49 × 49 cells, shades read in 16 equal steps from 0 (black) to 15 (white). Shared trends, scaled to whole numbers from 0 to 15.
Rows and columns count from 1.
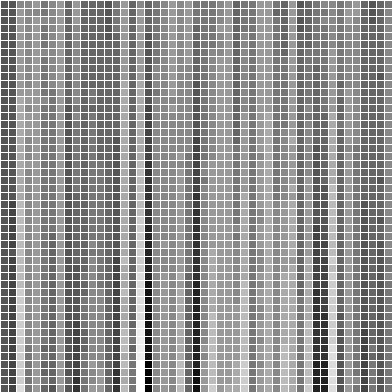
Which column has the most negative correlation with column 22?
34
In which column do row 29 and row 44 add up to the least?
19
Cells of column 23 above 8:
29
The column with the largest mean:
18
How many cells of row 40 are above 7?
26
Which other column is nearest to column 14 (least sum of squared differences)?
47
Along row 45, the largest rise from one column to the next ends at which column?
42
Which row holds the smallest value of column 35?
2
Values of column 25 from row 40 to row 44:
2 2 2 2 2
